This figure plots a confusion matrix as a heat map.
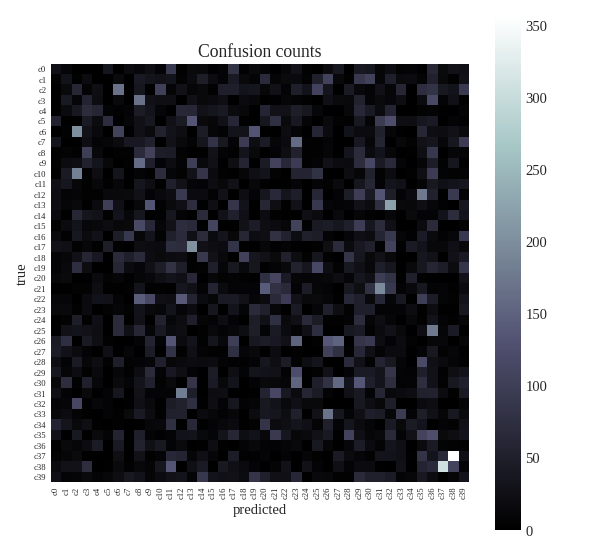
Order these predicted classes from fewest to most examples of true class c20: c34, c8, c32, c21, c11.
c8, c11, c34, c32, c21
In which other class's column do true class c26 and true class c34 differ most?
c27
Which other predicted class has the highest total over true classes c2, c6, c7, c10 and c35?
c36
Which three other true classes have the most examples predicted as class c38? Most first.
c37, c12, c14
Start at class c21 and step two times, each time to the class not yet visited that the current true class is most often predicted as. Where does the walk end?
c12
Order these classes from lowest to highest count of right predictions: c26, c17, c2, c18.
c2, c17, c18, c26
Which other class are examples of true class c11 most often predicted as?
c30
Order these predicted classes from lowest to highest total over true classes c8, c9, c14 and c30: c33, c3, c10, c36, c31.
c33, c10, c31, c36, c3
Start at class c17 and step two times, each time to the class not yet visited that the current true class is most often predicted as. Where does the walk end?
c32
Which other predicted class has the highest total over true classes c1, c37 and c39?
c38
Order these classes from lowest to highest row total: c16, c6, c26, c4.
c4, c6, c16, c26
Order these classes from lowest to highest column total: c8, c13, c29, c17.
c17, c13, c8, c29
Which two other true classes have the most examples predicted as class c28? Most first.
c35, c18
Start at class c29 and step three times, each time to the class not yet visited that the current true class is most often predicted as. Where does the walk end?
c25
